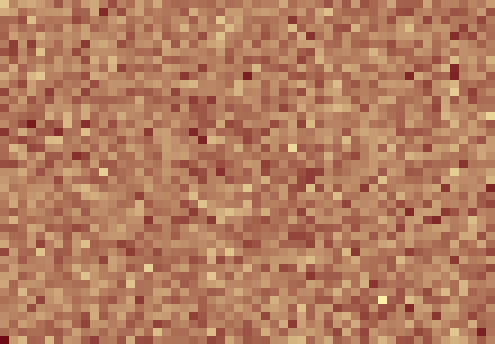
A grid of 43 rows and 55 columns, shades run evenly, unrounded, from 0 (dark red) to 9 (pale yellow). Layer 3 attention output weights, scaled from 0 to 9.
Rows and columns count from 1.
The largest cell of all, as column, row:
43, 38
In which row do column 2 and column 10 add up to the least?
6
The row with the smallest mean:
21
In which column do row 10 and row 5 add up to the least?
51
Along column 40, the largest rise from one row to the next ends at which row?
33
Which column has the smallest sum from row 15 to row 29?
34
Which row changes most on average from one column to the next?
16
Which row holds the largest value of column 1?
1
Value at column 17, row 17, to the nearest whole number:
2
